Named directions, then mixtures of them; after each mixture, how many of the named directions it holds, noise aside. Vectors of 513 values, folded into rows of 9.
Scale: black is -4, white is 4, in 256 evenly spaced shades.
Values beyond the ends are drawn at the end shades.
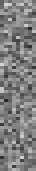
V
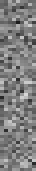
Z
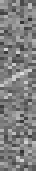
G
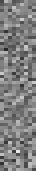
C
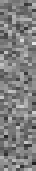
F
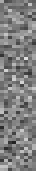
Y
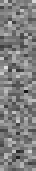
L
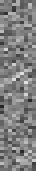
two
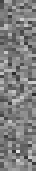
four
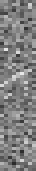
one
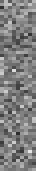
two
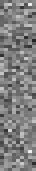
four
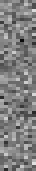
one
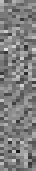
one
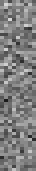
two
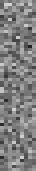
one
